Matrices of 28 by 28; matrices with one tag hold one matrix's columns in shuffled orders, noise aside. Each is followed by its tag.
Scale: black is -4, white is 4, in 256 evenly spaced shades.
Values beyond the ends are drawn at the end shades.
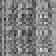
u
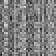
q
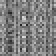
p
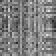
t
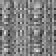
u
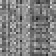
q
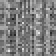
u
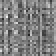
u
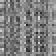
p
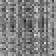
t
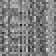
p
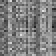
t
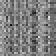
p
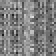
u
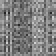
p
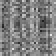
t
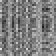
t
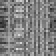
t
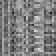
p
